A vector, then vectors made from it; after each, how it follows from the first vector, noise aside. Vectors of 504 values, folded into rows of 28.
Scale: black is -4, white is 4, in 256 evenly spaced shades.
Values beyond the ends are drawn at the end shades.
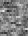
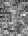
wrapped around.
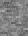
shrunk.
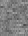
reversed, negated, shrunk.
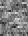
wrapped around, negated.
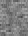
wrapped around, negated, shrunk.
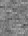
reversed, negated, shrunk.
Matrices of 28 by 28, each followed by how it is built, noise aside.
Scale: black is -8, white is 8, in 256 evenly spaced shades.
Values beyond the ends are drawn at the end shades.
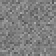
Hankel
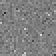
sparse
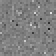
sparse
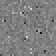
sparse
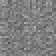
blocks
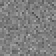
noise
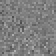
lower triangular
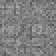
blocks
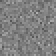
noise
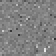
sparse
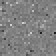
sparse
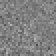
lower triangular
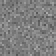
noise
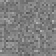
blocks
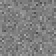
noise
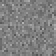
noise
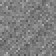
Hankel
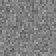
noise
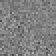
lower triangular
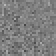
lower triangular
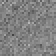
Hankel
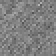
Hankel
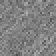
Hankel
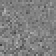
lower triangular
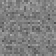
blocks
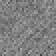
Hankel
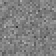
noise
